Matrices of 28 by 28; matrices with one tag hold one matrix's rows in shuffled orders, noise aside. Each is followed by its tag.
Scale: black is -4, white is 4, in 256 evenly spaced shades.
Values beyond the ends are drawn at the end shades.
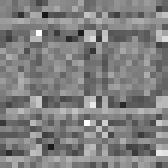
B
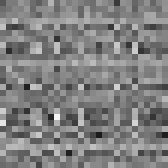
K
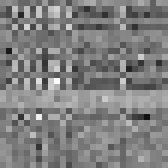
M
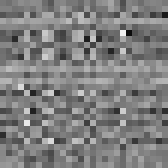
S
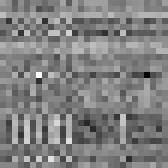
M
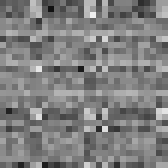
B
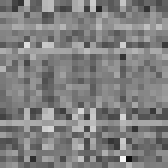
S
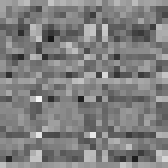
B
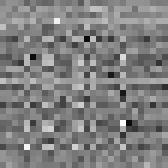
S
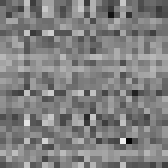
S
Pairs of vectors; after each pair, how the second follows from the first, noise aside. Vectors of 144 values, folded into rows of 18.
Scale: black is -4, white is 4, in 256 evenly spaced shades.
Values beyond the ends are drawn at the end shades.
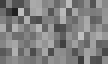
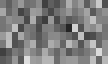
wrapped around.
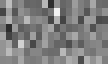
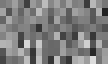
wrapped around, negated.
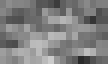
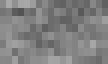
reversed, negated, shrunk.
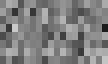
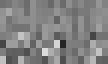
wrapped around, negated, partly zeroed.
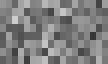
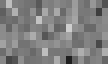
wrapped around, negated, partly zeroed.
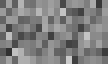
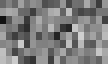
wrapped around.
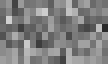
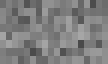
reversed, negated, shrunk.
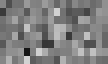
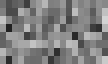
wrapped around.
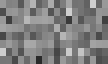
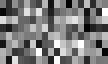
reversed, scaled up.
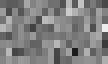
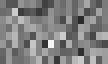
wrapped around, negated.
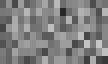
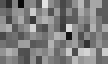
wrapped around, negated.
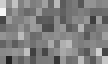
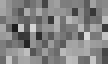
wrapped around, negated.
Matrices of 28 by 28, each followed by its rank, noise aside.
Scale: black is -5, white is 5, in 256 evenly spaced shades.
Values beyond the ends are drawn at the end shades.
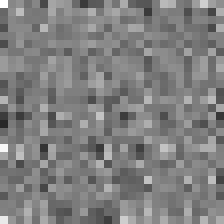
four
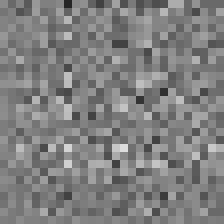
four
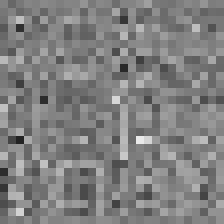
four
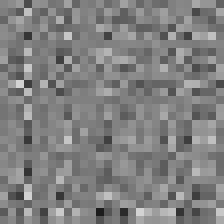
three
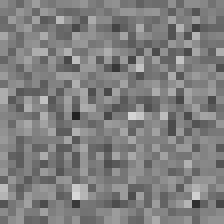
six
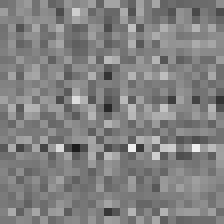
three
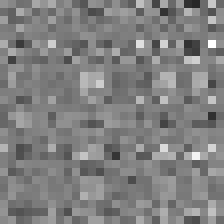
three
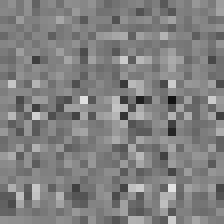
four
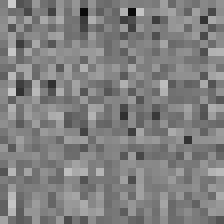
four
